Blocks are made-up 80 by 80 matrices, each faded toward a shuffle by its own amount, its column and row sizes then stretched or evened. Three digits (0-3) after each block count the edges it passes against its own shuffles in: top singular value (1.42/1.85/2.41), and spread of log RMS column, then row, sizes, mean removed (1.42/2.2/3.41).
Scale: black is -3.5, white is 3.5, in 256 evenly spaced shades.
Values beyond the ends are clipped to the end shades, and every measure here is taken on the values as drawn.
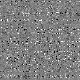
1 1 2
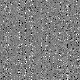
1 2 0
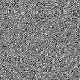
2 0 1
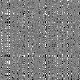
3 3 1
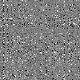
1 2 2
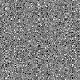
2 1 0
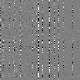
3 3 1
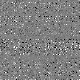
0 1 2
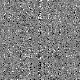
1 2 1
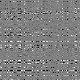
3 2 3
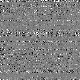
1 1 3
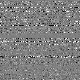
0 0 3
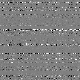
1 1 3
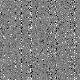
2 2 0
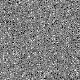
1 1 0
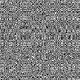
3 1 1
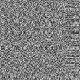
3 0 1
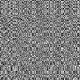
3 2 1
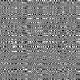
3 0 3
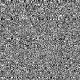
2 0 2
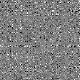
1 2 2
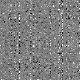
2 2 1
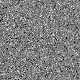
0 0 0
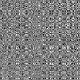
3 2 2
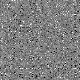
1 1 1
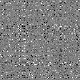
2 1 2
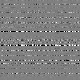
3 0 3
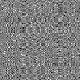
3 1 0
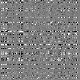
3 2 3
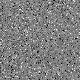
1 0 0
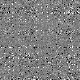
0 2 2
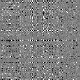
3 2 2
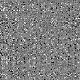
2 1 1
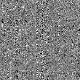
0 2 1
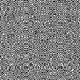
3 0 1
